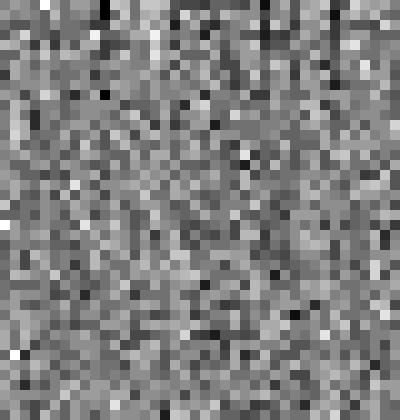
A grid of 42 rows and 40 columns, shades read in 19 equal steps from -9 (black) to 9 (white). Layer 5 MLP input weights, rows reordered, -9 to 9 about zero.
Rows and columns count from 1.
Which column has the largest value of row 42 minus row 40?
19
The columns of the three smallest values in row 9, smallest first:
34, 24, 35
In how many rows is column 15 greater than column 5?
23
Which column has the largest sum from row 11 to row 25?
2
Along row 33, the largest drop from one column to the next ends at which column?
36
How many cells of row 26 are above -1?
21
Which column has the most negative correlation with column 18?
17
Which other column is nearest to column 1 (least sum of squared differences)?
9
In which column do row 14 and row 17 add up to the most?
12
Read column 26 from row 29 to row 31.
4 4 0
